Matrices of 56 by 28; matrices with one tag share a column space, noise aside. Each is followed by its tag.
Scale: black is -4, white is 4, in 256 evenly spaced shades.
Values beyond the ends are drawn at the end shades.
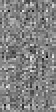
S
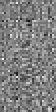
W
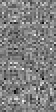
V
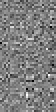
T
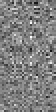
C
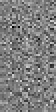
T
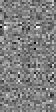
T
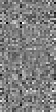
V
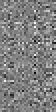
T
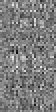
S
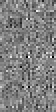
S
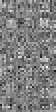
S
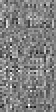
S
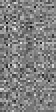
T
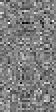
V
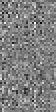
V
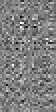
T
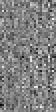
S
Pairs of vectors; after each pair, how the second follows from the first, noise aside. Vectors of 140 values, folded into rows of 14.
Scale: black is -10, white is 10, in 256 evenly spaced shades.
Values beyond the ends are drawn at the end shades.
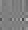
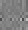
copied.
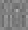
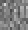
wrapped around, scaled up.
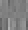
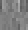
reversed.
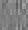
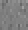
partly zeroed.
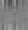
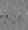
wrapped around, partly zeroed.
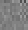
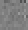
partly zeroed.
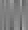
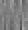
copied.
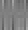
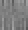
negated.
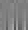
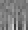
scaled up.
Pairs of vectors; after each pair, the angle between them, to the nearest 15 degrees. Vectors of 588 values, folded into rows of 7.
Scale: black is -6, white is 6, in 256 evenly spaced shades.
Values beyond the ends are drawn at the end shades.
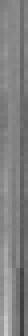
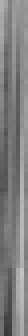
135 degrees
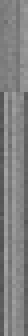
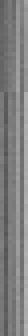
120 degrees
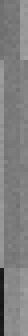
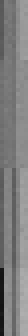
45 degrees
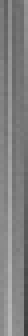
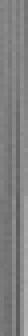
135 degrees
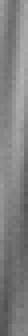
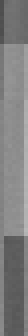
75 degrees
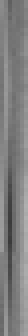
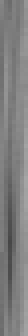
30 degrees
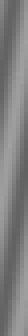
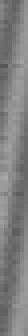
15 degrees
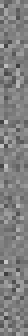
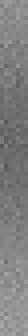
120 degrees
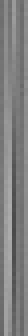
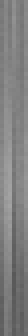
45 degrees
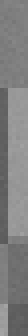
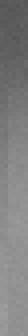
90 degrees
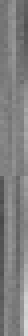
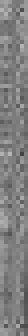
120 degrees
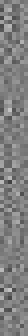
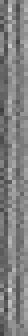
60 degrees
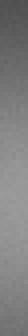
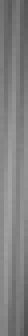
45 degrees
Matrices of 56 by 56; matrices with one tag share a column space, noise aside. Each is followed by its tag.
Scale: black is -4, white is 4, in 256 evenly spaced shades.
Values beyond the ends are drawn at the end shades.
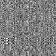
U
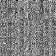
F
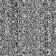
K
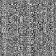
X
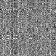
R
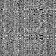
R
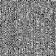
F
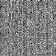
F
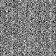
K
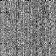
F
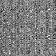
R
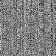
R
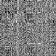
F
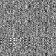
U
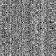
X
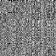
F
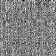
F
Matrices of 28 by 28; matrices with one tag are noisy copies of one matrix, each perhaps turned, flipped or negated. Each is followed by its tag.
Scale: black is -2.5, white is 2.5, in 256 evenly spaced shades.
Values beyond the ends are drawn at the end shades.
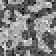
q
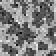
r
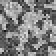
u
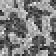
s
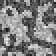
q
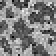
r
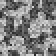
s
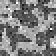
s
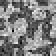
s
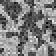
u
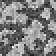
r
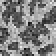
r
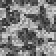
s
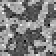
q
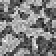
u
